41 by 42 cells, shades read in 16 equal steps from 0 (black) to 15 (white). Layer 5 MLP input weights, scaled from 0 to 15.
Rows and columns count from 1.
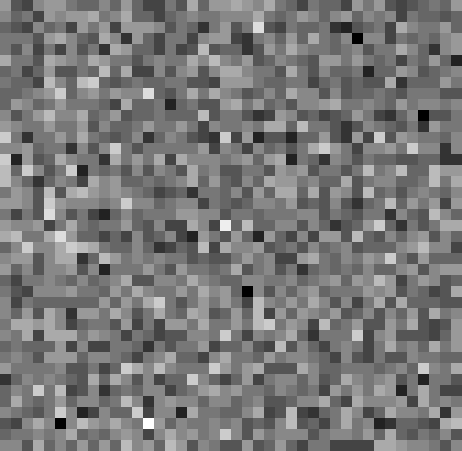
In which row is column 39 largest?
34
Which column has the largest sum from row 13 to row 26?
1
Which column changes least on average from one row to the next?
26
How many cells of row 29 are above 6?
27
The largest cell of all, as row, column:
39, 14
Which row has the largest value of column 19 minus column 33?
4
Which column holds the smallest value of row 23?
15
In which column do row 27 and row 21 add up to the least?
37
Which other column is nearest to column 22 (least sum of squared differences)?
31
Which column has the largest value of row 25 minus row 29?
7
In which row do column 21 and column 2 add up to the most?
21
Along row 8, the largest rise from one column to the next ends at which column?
5
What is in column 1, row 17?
11
